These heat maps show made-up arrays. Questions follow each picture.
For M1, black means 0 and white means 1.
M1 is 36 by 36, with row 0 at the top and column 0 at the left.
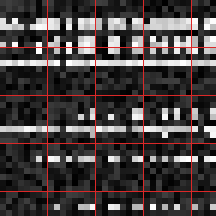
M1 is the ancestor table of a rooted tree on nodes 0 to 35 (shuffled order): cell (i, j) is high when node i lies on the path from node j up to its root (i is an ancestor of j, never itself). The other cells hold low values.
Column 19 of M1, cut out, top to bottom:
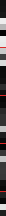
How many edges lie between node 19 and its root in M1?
9
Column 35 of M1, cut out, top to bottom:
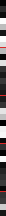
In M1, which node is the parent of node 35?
22
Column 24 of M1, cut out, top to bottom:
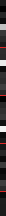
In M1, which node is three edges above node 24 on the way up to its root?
10
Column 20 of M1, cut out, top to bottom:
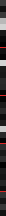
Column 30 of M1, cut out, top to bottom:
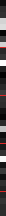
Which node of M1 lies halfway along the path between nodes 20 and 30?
7
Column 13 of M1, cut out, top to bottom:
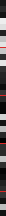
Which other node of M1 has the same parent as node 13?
18
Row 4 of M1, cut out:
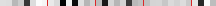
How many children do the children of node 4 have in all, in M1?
4
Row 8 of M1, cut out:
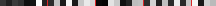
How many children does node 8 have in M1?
2
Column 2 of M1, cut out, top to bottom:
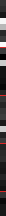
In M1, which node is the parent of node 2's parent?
3
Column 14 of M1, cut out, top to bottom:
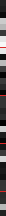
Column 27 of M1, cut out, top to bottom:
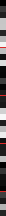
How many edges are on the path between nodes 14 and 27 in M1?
5
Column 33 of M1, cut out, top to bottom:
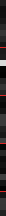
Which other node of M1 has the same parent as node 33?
21
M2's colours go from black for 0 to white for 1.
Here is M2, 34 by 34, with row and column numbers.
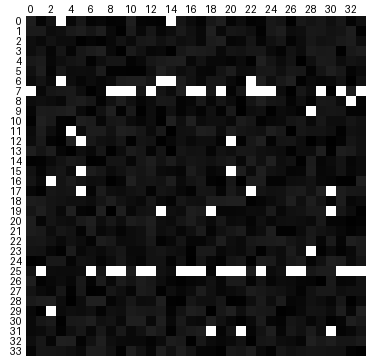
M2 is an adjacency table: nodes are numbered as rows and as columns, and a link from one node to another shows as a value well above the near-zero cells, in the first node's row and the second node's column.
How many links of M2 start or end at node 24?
1
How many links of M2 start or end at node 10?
1
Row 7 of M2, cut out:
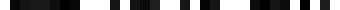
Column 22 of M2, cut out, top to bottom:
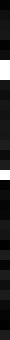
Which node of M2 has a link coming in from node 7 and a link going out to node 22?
node 17
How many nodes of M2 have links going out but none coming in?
2
